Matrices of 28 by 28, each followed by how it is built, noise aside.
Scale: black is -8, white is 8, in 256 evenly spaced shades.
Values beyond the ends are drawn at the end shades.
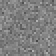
noise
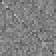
diagonal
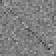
diagonal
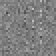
uneven columns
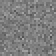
noise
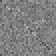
diagonal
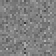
uneven columns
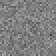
noise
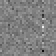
uneven columns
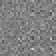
low rank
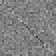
diagonal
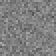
noise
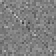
diagonal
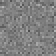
low rank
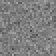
noise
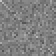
diagonal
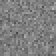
noise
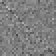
diagonal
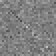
diagonal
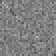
diagonal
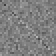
diagonal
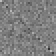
diagonal
